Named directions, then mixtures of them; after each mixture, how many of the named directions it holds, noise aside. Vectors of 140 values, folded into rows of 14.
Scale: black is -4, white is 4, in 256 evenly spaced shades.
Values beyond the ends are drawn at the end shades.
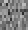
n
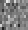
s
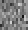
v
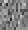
one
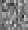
two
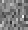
one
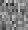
three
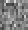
two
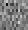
three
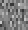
two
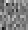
two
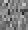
one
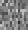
two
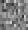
two
